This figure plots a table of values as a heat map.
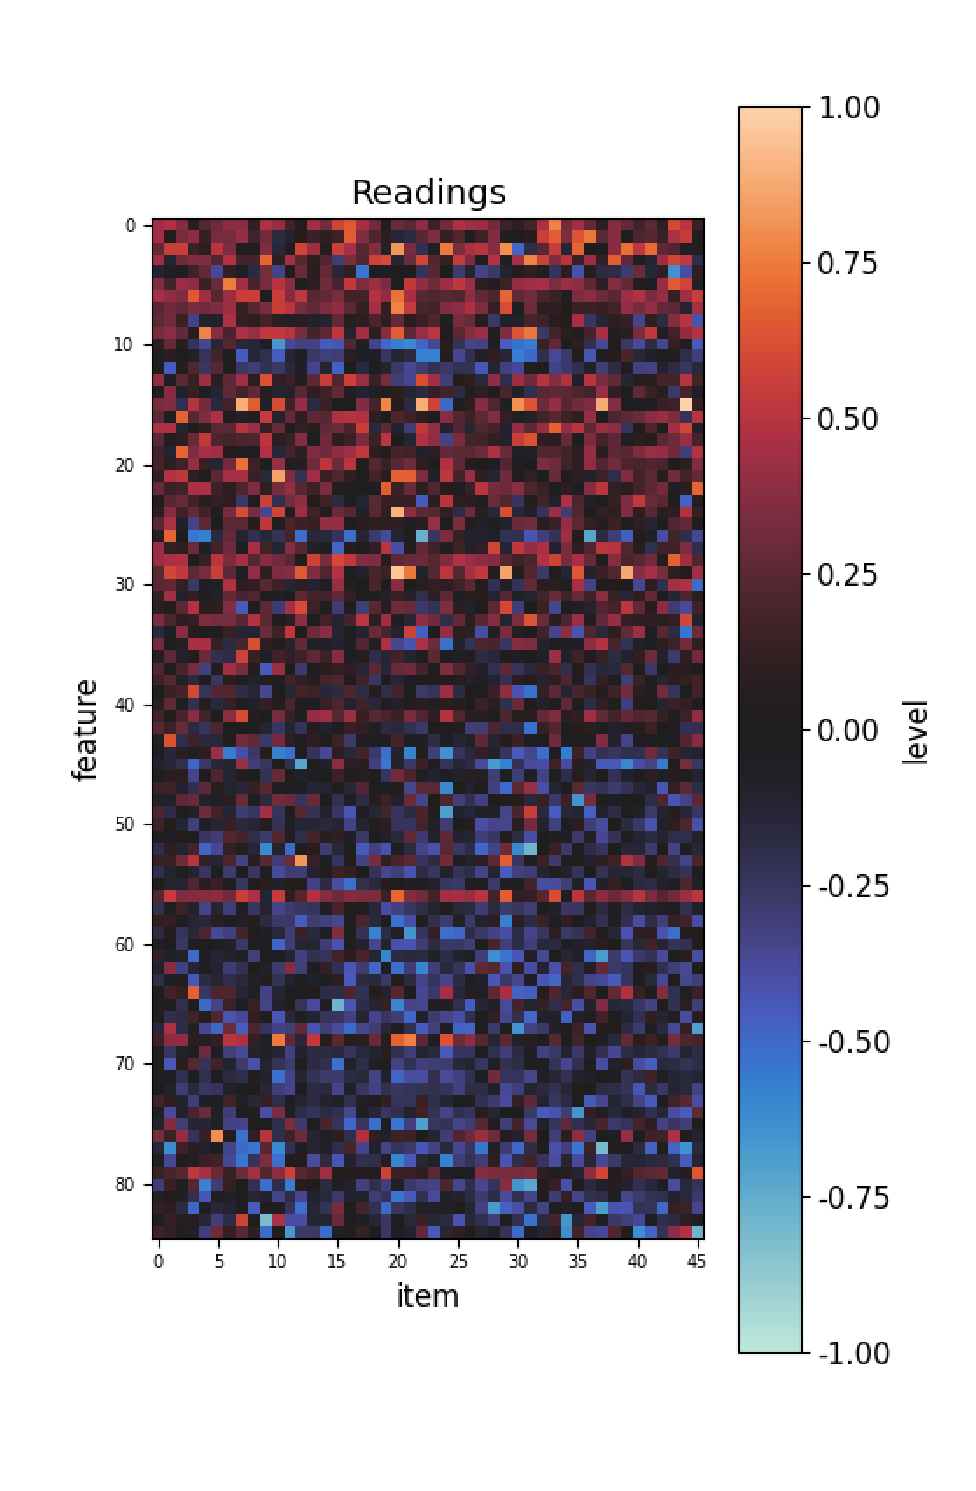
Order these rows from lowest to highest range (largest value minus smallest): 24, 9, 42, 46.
46, 42, 9, 24
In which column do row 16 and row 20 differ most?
7
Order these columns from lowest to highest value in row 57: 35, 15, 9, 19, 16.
19, 35, 9, 16, 15
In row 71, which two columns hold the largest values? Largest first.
28, 41
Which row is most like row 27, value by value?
33
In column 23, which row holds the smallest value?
11
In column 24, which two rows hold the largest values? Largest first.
2, 68
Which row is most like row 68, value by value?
21
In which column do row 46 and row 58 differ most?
20
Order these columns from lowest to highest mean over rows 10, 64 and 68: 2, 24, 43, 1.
43, 2, 1, 24
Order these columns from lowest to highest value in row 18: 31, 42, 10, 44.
10, 42, 44, 31
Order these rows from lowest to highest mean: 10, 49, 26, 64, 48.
10, 26, 49, 48, 64
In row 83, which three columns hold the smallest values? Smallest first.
9, 34, 31
